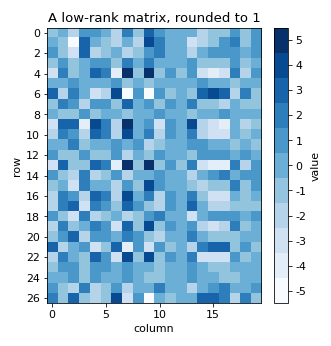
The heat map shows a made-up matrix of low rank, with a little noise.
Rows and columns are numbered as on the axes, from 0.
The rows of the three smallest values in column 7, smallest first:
6, 21, 26
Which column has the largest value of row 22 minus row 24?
9
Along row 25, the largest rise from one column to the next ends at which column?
3
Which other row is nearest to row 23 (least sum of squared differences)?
24
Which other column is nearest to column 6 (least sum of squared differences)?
14
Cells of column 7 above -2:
19
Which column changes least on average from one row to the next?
12
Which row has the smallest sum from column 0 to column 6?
1
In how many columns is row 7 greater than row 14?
8
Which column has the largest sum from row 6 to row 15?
7
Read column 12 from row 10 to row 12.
0 0 0
